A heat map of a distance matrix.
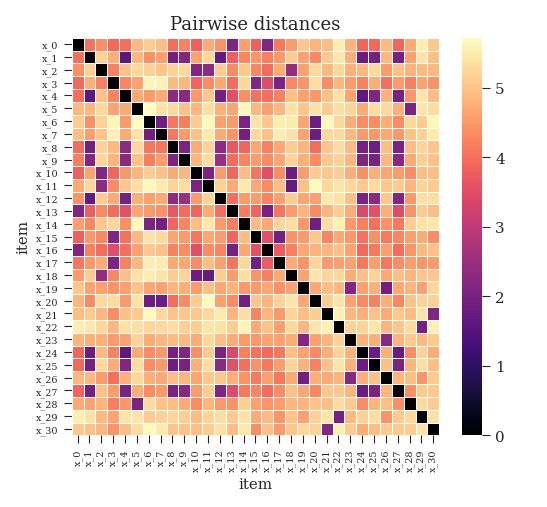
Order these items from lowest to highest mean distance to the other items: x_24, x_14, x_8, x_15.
x_24, x_8, x_15, x_14
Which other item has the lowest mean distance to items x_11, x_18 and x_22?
x_10
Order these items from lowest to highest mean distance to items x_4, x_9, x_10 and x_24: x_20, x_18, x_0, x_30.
x_0, x_18, x_20, x_30
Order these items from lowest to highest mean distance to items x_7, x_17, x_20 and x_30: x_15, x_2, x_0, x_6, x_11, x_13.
x_6, x_15, x_13, x_0, x_2, x_11
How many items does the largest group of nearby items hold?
8
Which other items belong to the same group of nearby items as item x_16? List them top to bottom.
x_0, x_13
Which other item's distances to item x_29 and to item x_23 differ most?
x_22
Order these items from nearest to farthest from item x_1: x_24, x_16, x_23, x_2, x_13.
x_24, x_13, x_16, x_23, x_2
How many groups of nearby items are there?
9
